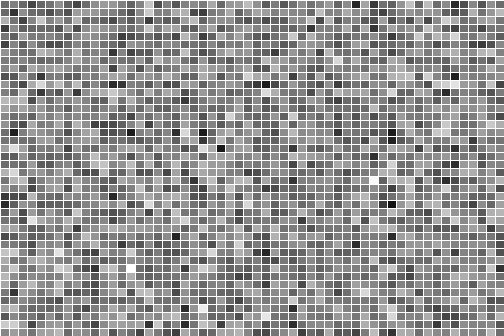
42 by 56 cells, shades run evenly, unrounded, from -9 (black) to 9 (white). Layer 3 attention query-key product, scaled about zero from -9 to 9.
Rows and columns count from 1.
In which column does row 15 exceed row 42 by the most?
16
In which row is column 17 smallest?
41
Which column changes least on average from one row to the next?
52
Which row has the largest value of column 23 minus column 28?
39
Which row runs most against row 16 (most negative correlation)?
12
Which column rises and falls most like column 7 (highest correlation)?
55
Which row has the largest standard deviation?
11
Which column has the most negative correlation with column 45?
47
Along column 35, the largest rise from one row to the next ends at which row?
5
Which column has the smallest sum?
30
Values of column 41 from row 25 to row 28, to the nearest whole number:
4 3 -1 -3
